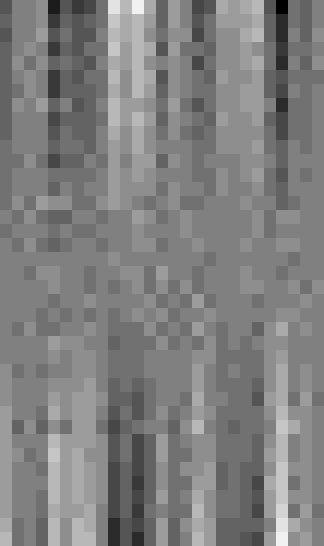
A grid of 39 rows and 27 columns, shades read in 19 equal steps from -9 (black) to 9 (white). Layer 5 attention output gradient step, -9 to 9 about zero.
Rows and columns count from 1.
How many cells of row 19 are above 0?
1
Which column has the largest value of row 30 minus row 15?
24
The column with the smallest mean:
5
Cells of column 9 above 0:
7
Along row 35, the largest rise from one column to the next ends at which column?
23
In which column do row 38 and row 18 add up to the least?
10
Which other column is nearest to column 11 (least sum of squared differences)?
21
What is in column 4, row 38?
-2
